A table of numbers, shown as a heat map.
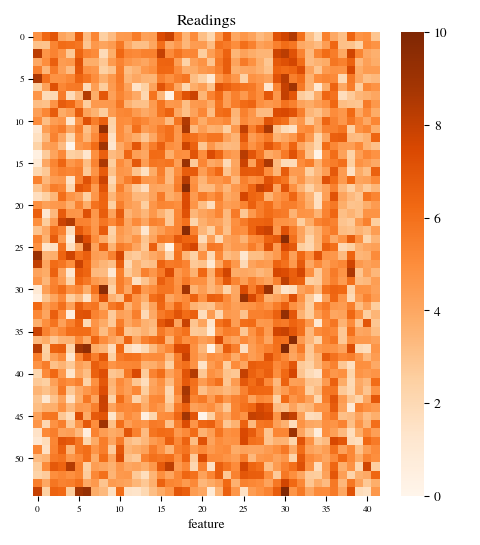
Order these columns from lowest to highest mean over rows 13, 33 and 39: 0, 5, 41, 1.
41, 0, 1, 5
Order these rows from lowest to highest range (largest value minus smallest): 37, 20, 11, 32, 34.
32, 20, 34, 11, 37
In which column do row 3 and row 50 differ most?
31
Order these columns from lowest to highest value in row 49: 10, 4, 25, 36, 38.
4, 25, 38, 36, 10
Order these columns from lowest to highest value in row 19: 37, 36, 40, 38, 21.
38, 37, 21, 40, 36
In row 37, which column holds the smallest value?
21
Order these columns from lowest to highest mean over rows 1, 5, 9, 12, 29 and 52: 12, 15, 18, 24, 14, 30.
12, 14, 24, 18, 15, 30
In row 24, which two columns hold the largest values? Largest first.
30, 5
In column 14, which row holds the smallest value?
45
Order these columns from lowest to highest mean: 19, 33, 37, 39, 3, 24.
33, 39, 37, 24, 19, 3
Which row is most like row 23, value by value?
18
